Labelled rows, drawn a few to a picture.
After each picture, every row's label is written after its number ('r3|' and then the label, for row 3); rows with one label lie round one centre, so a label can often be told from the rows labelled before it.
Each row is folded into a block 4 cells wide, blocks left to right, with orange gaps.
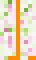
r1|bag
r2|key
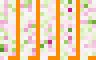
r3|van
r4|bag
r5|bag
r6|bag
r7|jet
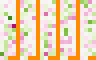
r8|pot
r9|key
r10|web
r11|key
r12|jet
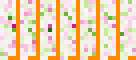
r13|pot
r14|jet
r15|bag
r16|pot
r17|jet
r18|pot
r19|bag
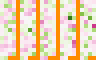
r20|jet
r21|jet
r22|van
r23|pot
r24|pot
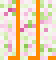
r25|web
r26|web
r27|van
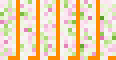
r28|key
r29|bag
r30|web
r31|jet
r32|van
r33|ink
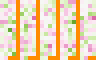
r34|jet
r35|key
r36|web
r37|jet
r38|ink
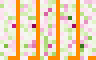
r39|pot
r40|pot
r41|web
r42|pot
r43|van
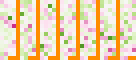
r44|pot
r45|bag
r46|van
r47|ink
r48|van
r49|ink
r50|ink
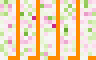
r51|bag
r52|key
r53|pot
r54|key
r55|jet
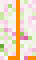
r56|van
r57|ink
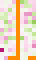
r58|ink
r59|jet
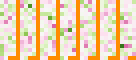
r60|van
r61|key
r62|pot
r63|bag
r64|jet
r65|jet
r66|van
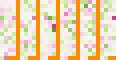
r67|ink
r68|key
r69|pot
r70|jet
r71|jet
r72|key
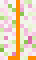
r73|van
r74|bag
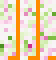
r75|van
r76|web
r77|ink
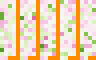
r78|van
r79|ink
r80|van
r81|jet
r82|van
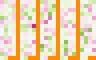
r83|key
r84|pot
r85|van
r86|web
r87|bag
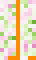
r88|ink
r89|jet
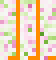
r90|jet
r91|bag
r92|ink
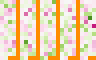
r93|jet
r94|web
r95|web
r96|bag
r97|pot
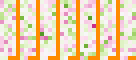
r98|key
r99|ink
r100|ink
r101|jet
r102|pot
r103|bag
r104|ink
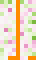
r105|bag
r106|jet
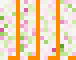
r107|ink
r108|van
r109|ink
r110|van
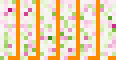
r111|web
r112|web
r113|ink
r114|ink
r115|van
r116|pot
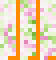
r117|bag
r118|jet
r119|ink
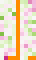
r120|ink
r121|jet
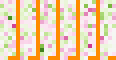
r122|pot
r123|key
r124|van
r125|ink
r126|web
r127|key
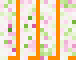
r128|bag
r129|pot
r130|van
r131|jet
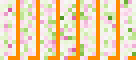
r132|web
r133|key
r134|jet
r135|ink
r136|van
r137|pot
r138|jet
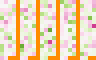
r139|van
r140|van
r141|bag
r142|jet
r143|pot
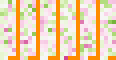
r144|bag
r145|key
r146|jet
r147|ink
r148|van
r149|jet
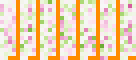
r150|bag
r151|bag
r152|bag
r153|ink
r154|bag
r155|van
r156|bag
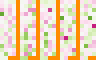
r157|bag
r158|web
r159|web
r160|ink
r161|pot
